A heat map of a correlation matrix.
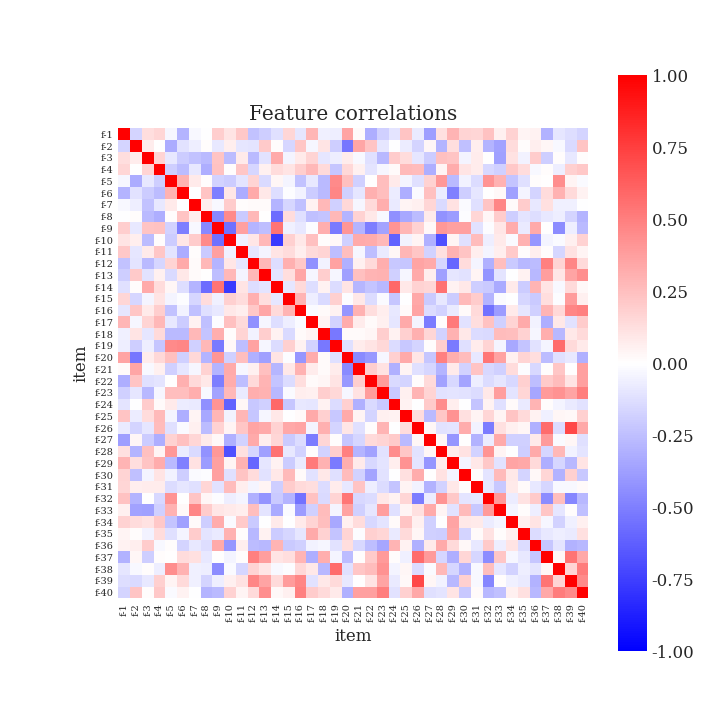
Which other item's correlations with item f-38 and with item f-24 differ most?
f-9
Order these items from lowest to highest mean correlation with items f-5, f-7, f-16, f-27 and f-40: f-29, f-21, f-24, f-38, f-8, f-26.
f-29, f-8, f-24, f-21, f-26, f-38
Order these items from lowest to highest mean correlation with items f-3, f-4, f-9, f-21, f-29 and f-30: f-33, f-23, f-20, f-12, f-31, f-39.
f-12, f-23, f-33, f-39, f-31, f-20
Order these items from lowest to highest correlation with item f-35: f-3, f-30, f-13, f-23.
f-30, f-3, f-13, f-23
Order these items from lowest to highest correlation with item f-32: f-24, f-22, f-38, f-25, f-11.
f-22, f-11, f-24, f-25, f-38
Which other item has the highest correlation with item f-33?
f-7
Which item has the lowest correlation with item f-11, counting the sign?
f-6
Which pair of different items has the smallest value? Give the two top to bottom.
f-10, f-14
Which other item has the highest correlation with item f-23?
f-40
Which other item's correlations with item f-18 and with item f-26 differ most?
f-39
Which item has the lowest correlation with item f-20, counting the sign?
f-2
